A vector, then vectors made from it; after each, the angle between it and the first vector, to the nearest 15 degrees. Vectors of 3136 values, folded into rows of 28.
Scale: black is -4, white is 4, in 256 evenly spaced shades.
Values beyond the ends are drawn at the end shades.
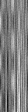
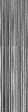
60 degrees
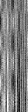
165 degrees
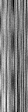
150 degrees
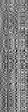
60 degrees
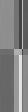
75 degrees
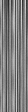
105 degrees
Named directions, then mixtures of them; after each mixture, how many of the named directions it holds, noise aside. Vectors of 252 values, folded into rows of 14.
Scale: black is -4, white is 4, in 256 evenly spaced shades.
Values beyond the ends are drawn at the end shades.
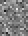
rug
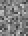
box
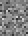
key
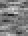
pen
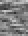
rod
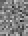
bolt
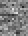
three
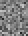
three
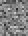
three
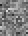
two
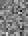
three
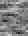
two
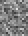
two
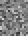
four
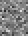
two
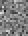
four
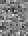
four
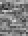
one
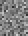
two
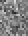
four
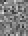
three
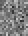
one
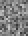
one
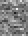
two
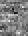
two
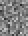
one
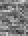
three
